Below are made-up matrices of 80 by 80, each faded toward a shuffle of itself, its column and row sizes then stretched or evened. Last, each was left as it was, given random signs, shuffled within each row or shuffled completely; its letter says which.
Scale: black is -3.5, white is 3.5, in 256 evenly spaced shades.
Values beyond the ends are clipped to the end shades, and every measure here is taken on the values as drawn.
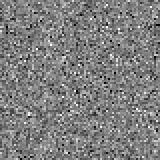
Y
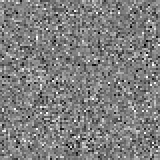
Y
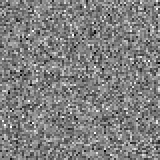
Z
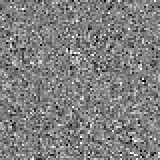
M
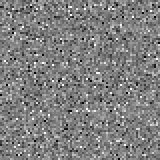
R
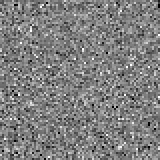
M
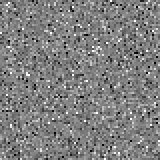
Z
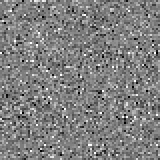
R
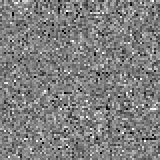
Y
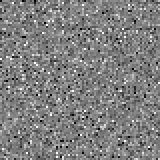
Z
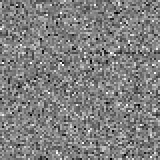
R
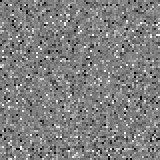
R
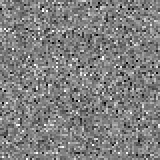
R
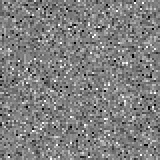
Z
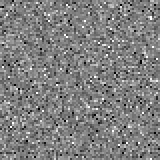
Z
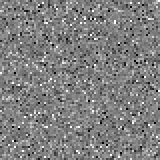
R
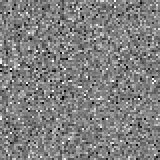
M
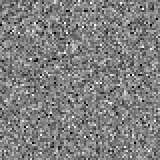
R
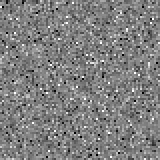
Z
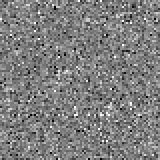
Y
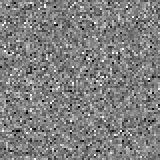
Y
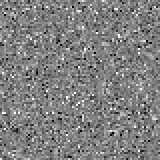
Y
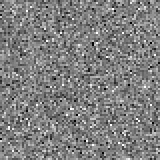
Z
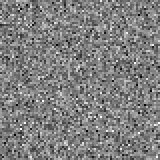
Z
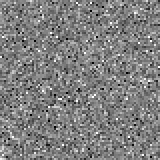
Z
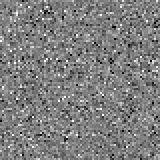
Y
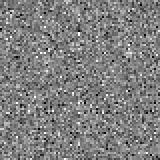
M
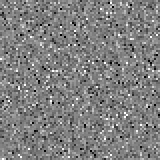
R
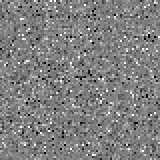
R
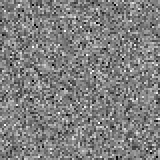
Z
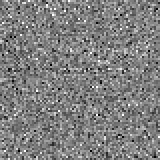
R
